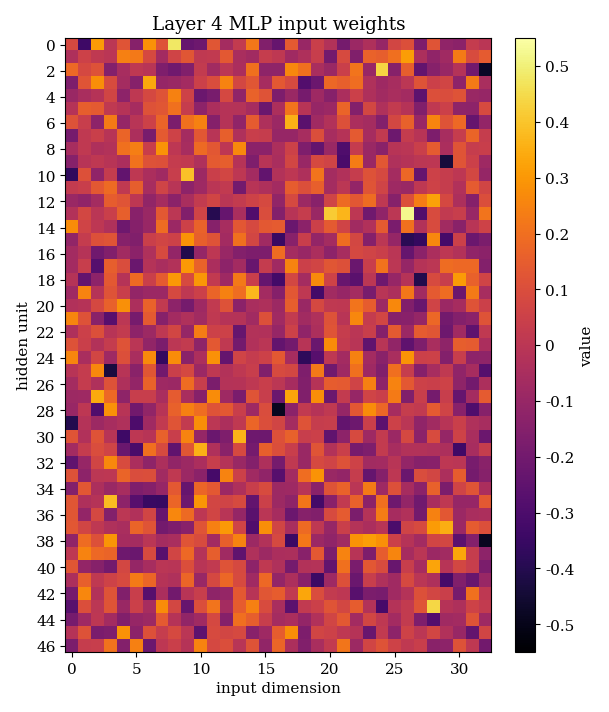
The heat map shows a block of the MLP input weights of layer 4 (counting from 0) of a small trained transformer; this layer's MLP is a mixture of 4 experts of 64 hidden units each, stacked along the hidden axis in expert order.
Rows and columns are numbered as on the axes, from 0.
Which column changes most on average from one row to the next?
9
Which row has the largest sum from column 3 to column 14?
18
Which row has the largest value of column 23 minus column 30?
38
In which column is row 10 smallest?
0
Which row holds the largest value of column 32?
13
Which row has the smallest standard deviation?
11
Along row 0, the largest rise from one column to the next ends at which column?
2
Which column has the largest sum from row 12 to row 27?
28
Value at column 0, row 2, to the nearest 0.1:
0.2
